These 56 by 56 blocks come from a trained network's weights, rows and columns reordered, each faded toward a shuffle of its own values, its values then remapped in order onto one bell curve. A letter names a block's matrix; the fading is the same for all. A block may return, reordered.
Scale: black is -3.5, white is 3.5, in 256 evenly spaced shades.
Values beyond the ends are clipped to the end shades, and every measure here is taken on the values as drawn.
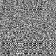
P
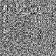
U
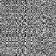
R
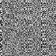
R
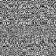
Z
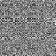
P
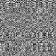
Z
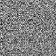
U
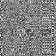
R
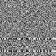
P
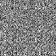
U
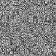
U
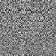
Z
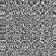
P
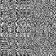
R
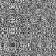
R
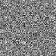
U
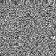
U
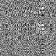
R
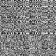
P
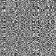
R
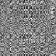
R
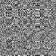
P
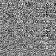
U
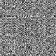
U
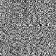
U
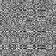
P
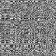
P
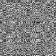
Z
